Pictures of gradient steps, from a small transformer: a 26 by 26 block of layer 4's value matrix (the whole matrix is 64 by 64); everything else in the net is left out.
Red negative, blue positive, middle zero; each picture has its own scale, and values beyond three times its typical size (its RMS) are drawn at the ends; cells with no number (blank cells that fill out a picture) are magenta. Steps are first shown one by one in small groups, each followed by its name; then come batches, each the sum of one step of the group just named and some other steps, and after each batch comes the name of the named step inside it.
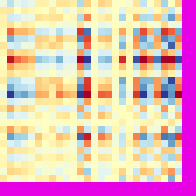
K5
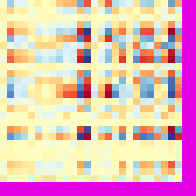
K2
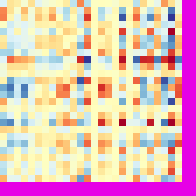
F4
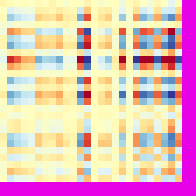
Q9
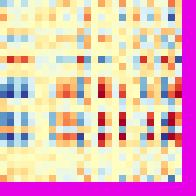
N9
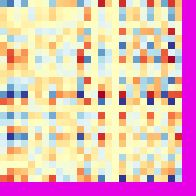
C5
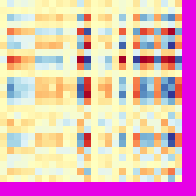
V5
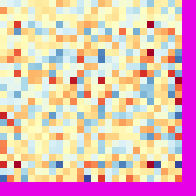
K2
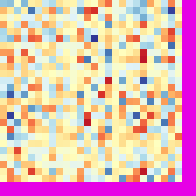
C5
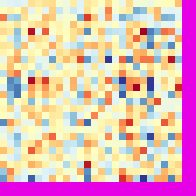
V5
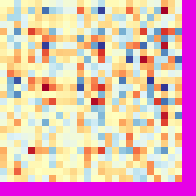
V5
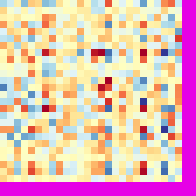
N9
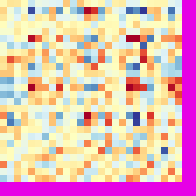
F4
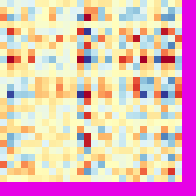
K5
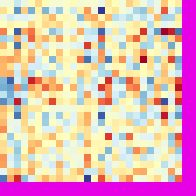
V5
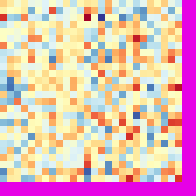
F4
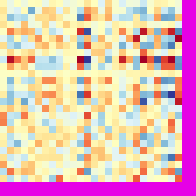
Q9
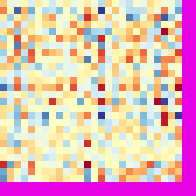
V5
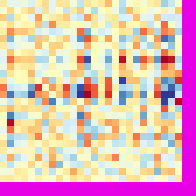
K5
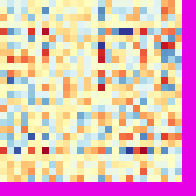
N9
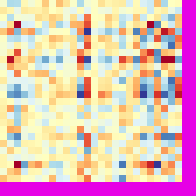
K5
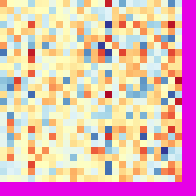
K2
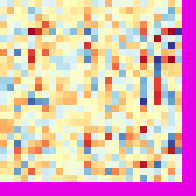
V5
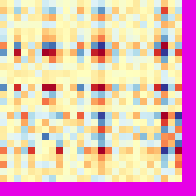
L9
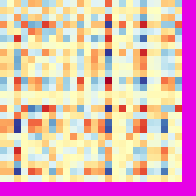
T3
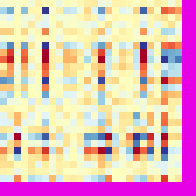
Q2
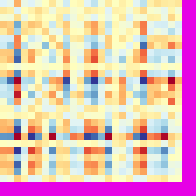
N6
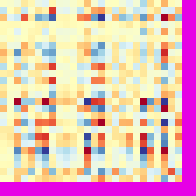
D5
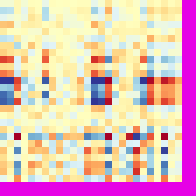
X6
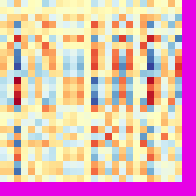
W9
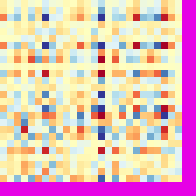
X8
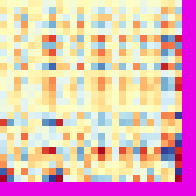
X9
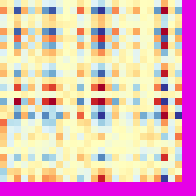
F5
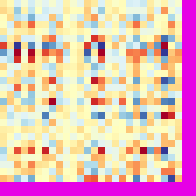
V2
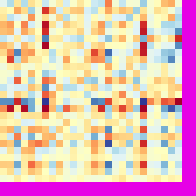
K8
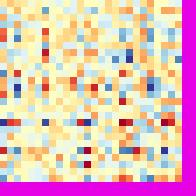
Q2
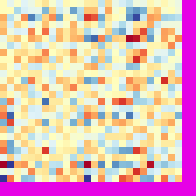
Q2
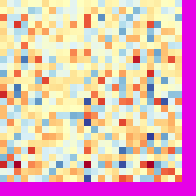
D5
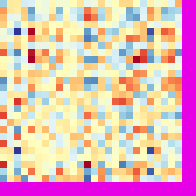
N6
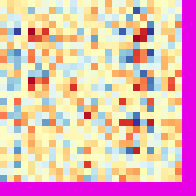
W9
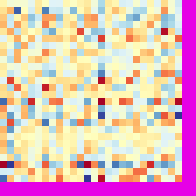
F5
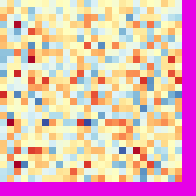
V2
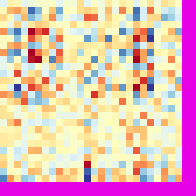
K8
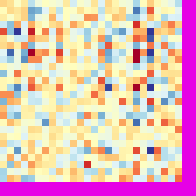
V2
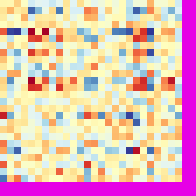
W9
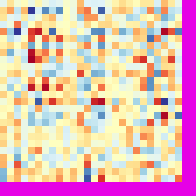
F5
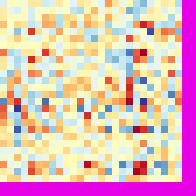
T3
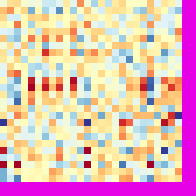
L9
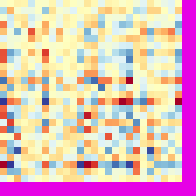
X6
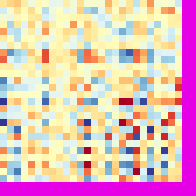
X6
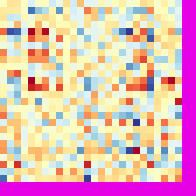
Q2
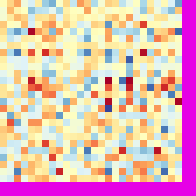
T3
